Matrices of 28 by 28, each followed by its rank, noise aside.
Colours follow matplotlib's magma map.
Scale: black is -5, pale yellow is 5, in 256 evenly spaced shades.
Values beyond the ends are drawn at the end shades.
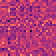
five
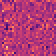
four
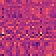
four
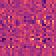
three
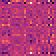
two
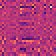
three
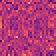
four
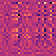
two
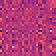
three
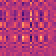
one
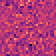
five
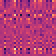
one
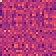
five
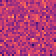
five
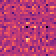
four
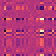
one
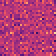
five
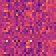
five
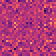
four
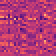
three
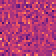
five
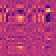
two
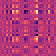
one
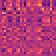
two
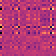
one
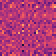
four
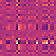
one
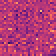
five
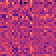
four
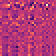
three
